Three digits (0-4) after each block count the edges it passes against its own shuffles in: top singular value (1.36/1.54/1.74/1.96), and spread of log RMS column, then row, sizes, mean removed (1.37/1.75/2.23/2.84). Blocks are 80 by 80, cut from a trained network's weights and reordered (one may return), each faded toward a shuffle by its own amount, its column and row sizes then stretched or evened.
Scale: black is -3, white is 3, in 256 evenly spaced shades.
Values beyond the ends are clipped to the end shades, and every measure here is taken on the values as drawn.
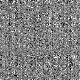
1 1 3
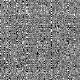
2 4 0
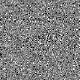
2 3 2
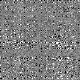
0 3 4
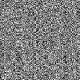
4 1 0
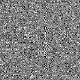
2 1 3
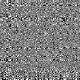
4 3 4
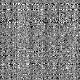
3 0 4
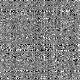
2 0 4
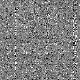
1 3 0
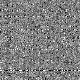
1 0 3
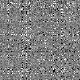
1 4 3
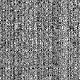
4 0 3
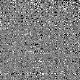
0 3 4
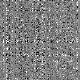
1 4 3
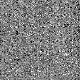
0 1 3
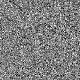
1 0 1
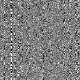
4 4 0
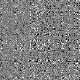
2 4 3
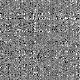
1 3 3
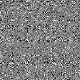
3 3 4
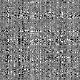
3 3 4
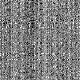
4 0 3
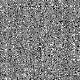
0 1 3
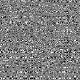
3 1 4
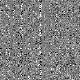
0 4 2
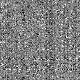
1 0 3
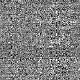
2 3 1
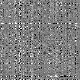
2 4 4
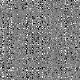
2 4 4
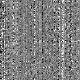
3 4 1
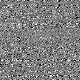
1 0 4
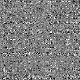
1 2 4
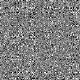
2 3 3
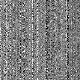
4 4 1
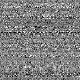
2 0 4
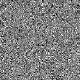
1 2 1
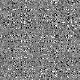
0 3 4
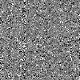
1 3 2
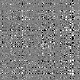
3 4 4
